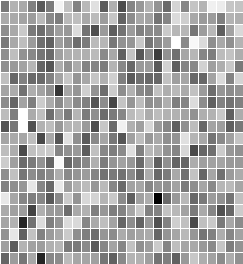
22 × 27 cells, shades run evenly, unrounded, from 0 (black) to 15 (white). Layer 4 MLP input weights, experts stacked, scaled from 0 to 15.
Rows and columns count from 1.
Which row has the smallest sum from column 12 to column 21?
15
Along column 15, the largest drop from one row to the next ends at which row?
6
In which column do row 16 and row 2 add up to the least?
14
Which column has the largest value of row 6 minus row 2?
19
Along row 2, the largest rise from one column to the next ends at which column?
20
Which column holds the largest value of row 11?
3
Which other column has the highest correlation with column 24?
7
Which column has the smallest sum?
18
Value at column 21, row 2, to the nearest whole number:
12
